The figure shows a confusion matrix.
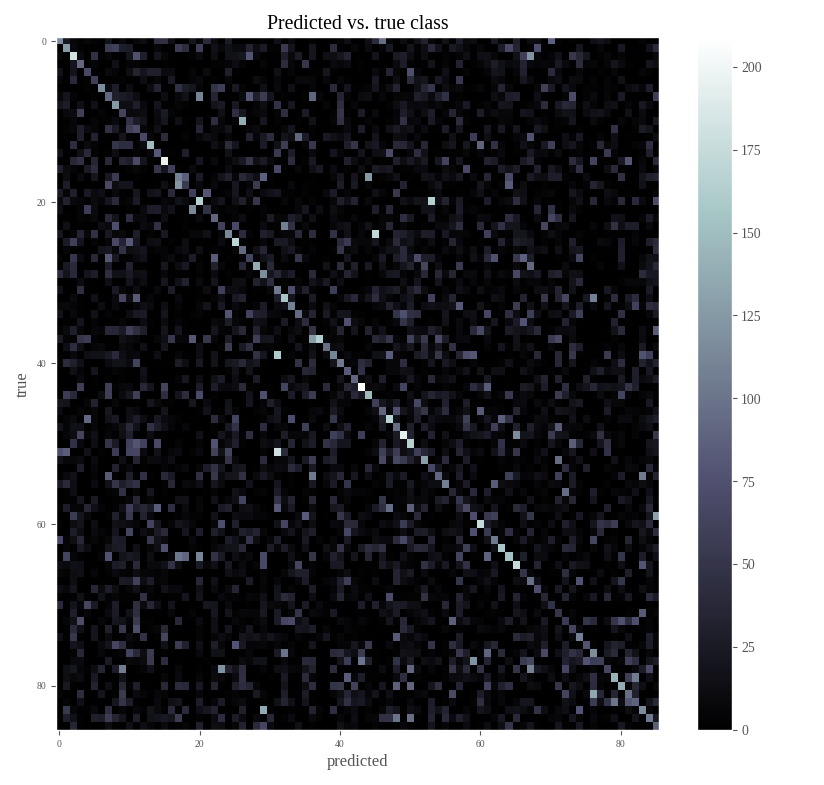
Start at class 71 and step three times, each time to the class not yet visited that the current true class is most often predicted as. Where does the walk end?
65
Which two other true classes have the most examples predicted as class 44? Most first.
17, 75
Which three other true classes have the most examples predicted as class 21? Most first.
19, 37, 0
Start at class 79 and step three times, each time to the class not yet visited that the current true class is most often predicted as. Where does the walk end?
76
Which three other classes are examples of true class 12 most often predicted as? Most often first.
34, 67, 59
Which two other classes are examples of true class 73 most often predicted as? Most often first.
11, 9
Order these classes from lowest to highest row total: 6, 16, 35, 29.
35, 16, 6, 29
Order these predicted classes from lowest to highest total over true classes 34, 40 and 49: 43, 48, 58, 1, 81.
81, 58, 1, 48, 43
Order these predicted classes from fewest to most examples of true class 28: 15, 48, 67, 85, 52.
48, 15, 85, 52, 67
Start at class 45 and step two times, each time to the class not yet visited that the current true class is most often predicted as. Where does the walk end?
31
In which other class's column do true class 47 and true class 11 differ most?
4
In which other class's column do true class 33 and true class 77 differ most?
59
